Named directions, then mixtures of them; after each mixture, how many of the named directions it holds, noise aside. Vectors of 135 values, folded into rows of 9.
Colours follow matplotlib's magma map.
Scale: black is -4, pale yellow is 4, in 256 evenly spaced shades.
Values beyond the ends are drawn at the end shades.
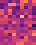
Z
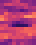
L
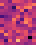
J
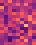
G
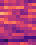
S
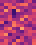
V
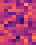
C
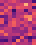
four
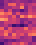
three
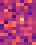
two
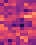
three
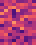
two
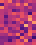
one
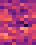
three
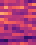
one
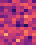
three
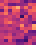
three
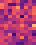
one
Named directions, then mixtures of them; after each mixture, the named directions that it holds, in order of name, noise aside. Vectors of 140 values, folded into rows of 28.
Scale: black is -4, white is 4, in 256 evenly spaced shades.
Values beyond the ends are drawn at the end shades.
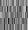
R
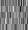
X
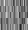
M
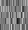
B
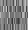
B, R.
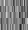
M.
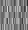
B, M, R.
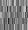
R.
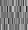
M, R, X.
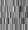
M, R, X.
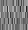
B, R, X.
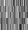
M.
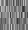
B, M.
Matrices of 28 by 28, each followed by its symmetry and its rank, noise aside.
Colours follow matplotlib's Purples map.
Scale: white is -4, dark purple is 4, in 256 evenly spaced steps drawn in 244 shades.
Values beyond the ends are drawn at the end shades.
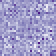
symmetric, rank seven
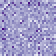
symmetric, rank eight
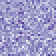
no symmetry, rank eight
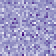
antisymmetric, rank eight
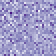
no symmetry, rank seven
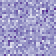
antisymmetric, rank eight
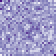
symmetric, rank eight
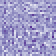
antisymmetric, rank six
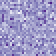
no symmetry, rank seven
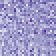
antisymmetric, rank eight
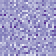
antisymmetric, rank eight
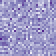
no symmetry, rank six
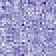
antisymmetric, rank eight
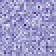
symmetric, rank eight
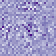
no symmetry, rank six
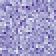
symmetric, rank eight
